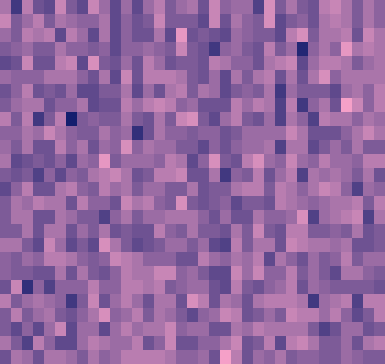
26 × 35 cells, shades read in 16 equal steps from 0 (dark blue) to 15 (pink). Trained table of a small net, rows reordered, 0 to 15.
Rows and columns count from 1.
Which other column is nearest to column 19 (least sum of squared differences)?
11
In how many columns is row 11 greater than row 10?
11
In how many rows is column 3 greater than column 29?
17
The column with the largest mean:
27
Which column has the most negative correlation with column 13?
3
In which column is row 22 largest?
18
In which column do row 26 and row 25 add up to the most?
21
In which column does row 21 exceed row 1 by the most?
2
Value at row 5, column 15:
9
